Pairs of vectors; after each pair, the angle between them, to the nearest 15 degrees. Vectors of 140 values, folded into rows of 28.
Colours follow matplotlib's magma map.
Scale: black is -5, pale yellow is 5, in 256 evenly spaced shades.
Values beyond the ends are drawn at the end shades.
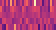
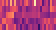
45 degrees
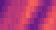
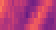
165 degrees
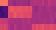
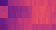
120 degrees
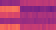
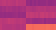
90 degrees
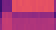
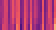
90 degrees
